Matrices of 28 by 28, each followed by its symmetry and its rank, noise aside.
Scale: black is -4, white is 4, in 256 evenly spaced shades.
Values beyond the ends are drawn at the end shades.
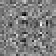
no symmetry, rank four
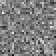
no symmetry, rank six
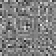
antisymmetric, rank six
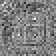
symmetric, rank six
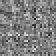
antisymmetric, rank eight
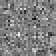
antisymmetric, rank six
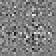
antisymmetric, rank four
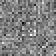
symmetric, rank eight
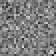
symmetric, rank six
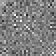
symmetric, rank six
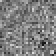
symmetric, rank eight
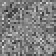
symmetric, rank eight
